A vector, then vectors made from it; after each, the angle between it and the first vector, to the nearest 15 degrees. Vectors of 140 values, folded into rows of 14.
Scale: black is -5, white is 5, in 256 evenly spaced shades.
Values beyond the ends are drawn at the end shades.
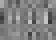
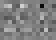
75 degrees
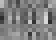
15 degrees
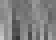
75 degrees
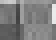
105 degrees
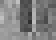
120 degrees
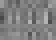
15 degrees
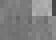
105 degrees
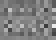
90 degrees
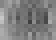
135 degrees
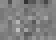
75 degrees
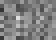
75 degrees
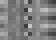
90 degrees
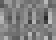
150 degrees
